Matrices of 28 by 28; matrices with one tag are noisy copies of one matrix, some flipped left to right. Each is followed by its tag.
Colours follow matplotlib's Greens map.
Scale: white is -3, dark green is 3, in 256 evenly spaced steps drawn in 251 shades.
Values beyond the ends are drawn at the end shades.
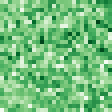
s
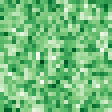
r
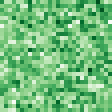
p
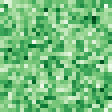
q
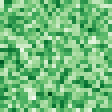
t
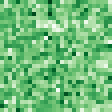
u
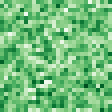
t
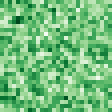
q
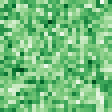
p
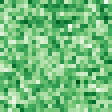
p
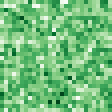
t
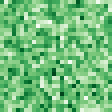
u
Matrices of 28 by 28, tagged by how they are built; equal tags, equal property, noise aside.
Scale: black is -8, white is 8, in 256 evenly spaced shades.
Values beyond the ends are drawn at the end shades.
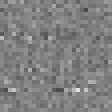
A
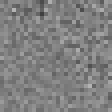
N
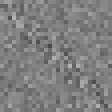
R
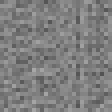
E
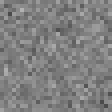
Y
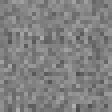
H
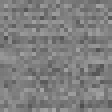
H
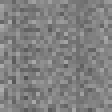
E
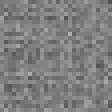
H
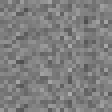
E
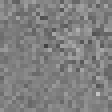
N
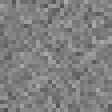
Y
